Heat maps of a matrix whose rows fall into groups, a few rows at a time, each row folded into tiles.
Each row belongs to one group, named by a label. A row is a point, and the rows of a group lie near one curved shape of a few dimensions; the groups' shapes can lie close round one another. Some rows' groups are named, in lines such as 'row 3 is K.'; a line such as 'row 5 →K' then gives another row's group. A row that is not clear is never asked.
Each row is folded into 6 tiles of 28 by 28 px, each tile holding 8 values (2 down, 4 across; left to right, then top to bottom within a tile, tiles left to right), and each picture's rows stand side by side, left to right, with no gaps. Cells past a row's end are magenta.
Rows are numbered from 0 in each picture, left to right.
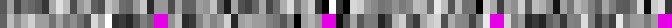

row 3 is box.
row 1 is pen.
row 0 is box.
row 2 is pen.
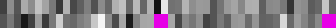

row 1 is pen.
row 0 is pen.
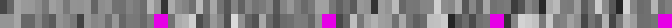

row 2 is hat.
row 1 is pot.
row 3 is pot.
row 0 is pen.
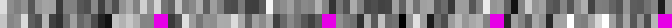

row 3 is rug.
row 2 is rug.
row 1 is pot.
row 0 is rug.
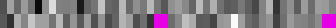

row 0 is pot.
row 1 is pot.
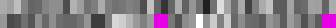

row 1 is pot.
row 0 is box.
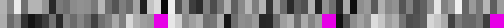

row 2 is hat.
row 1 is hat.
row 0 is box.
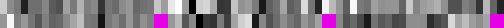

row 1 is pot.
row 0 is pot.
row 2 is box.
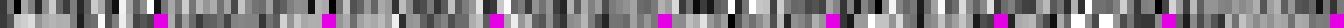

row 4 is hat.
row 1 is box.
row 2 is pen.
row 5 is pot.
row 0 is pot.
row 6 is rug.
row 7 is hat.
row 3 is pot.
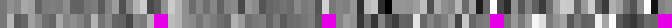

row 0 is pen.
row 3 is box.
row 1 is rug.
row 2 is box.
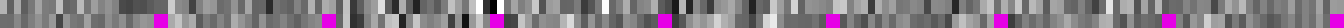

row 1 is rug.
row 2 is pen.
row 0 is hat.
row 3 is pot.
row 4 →hat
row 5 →rug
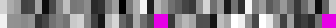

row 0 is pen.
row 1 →rug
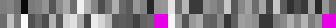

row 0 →rug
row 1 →hat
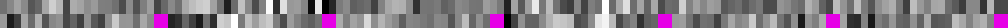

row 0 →box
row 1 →hat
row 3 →hat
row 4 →pen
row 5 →box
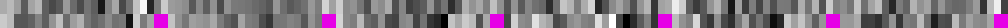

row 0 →pen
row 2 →rug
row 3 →box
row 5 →box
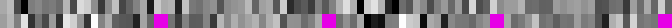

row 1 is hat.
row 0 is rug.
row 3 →pen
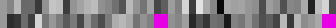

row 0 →box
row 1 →box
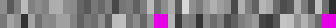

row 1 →box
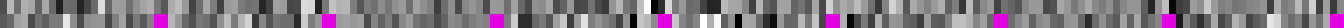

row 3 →pen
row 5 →box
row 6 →pen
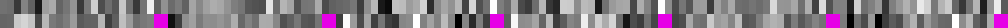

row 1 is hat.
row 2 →box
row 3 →box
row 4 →hat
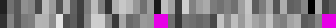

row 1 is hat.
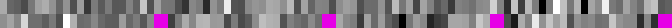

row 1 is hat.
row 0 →rug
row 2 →rug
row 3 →pot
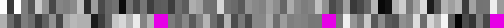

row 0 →hat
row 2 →box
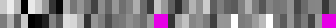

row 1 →rug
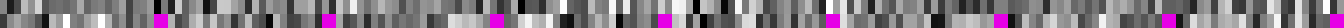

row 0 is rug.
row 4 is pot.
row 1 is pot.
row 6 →hat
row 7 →pot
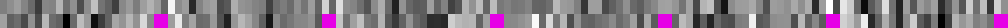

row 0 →rug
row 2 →rug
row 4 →box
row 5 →rug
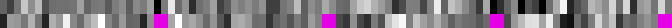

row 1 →pot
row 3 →hat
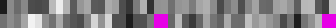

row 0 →box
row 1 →pen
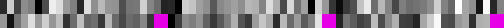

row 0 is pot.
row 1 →pen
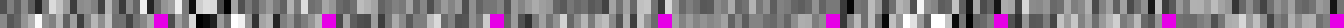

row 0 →box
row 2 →pen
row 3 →pen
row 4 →hat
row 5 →rug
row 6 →hat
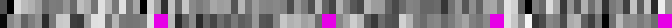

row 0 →pen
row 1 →box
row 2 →pot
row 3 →rug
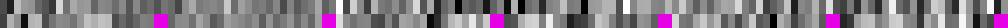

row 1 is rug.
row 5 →pot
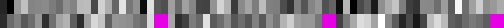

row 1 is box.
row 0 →pen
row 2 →hat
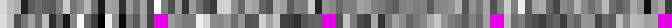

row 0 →pot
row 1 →box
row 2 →pen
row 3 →box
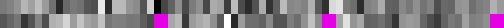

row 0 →hat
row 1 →pen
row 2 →pot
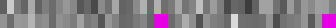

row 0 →pot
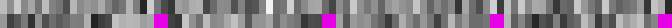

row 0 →box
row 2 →pen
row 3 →box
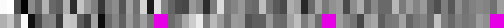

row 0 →rug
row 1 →pot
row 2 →rug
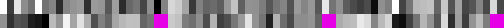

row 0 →hat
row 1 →pot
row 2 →hat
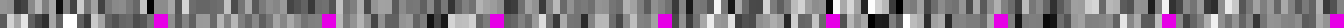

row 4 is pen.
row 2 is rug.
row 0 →rug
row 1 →hat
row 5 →pot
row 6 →pen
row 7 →box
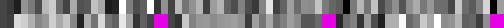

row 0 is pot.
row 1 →pot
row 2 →rug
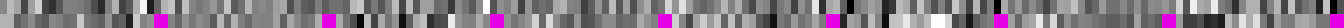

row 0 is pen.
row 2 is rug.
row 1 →hat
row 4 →pen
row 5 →rug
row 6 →pot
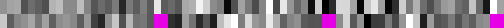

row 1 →hat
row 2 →pot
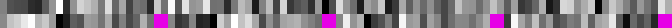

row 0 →hat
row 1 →hat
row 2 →pot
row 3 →box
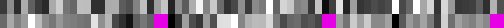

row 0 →box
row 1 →hat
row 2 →hat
